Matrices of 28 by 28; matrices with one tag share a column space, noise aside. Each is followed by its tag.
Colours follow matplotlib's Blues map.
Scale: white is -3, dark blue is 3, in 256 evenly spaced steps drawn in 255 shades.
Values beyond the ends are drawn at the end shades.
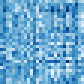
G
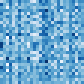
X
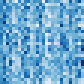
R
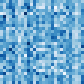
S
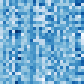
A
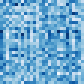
A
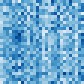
A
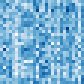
G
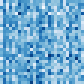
S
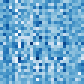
X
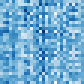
A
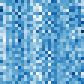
A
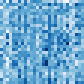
R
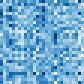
A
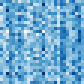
A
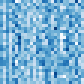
R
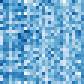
A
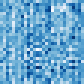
G
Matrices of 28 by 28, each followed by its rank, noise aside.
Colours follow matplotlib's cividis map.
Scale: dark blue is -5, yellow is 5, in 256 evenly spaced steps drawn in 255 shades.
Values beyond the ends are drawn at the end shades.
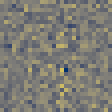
seven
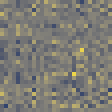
five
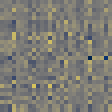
four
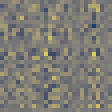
four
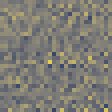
six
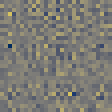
four
